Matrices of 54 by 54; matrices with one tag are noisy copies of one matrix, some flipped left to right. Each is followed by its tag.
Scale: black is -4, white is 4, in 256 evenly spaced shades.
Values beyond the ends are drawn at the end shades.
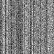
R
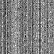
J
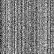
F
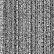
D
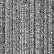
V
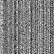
D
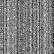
F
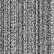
D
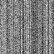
R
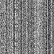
J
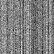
R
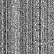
J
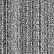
J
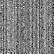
F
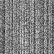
V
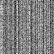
D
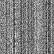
J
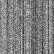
R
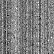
J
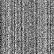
F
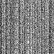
V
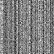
D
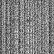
V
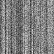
R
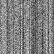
R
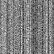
R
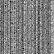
D
